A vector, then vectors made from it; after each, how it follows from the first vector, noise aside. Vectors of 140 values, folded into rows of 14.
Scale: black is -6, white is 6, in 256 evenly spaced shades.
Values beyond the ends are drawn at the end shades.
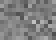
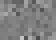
wrapped around, partly zeroed.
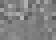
negated, partly zeroed.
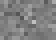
partly zeroed.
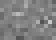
negated, partly zeroed.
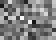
reversed, scaled up.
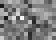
reversed, scaled up.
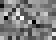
reversed, scaled up.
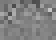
wrapped around, partly zeroed.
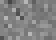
reversed, negated, partly zeroed.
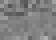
partly zeroed.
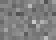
partly zeroed.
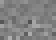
reversed, negated, partly zeroed.
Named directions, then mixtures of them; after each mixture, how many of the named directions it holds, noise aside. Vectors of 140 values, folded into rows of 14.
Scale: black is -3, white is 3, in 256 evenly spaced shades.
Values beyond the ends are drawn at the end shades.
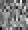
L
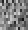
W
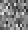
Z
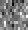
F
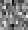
two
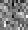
two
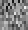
four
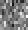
one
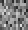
three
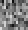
two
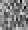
two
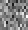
two
